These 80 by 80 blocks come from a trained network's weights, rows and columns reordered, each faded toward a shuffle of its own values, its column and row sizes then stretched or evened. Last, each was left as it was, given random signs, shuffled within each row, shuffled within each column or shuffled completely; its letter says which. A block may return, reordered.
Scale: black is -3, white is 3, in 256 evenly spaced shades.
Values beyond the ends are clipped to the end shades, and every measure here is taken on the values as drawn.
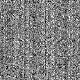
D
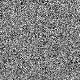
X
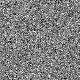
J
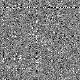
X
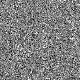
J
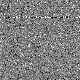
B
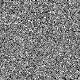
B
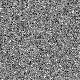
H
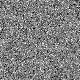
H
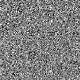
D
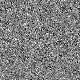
B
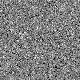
H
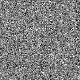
X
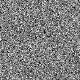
J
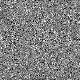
X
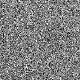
J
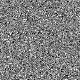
B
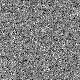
H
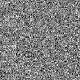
D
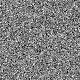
H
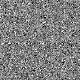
X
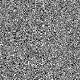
D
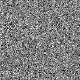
X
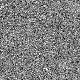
J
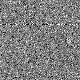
B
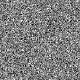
D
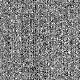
D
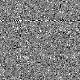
D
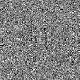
D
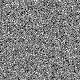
H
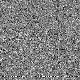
B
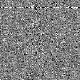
D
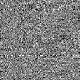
D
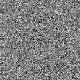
D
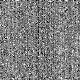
D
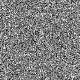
J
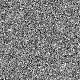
H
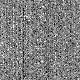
J
